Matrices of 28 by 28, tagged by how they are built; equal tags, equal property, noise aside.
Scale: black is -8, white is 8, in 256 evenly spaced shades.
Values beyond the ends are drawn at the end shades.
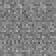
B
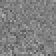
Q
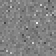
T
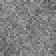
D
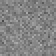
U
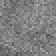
D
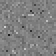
T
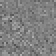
Q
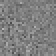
Q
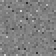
T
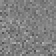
Q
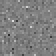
T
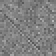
U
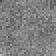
D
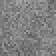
D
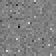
T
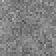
D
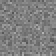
B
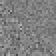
Q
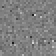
T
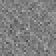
U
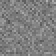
U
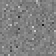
T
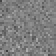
Q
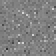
T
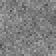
D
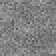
D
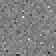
T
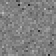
T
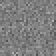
B
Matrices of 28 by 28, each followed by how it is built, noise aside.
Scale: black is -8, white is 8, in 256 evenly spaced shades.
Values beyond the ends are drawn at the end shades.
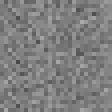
repeating rows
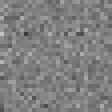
uneven rows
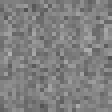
blocks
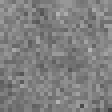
smooth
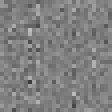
uneven columns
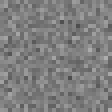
repeating rows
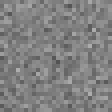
blocks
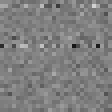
uneven rows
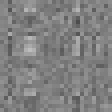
low rank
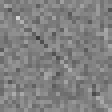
diagonal
